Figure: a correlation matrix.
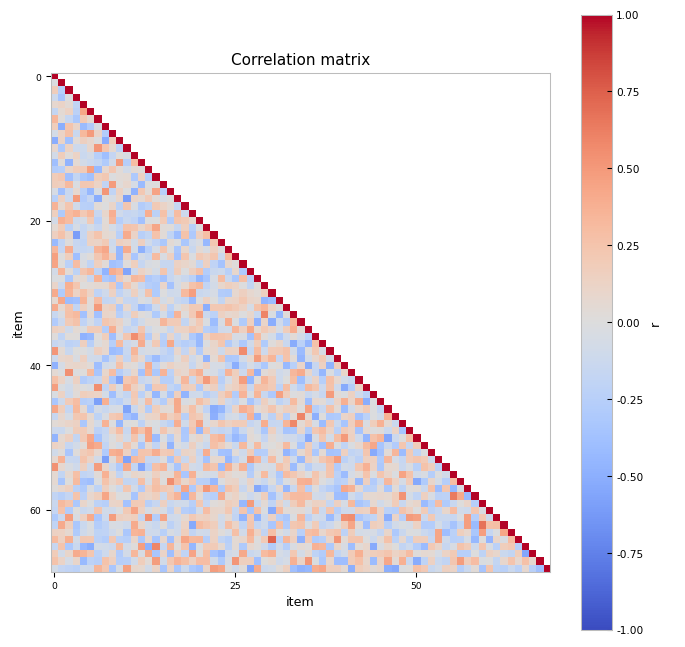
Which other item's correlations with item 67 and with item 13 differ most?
50
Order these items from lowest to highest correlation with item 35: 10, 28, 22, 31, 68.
68, 22, 10, 31, 28
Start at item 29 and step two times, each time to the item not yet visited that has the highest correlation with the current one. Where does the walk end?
48
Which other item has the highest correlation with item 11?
36
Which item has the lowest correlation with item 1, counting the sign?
7
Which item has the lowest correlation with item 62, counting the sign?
19
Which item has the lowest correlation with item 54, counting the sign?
12
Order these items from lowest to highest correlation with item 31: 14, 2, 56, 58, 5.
2, 56, 58, 5, 14
